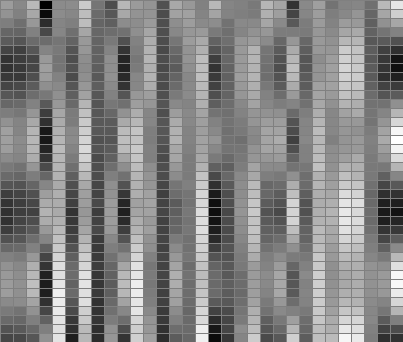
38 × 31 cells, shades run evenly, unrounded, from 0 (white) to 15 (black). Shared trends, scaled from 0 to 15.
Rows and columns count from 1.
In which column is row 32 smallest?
31
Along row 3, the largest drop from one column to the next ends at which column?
5
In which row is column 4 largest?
1
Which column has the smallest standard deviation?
13
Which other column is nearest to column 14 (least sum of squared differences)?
22
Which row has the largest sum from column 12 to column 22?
38
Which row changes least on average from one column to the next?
4
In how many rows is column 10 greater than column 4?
16
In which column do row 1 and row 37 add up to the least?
7
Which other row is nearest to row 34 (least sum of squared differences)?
30
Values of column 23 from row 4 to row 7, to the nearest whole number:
8 6 5 4
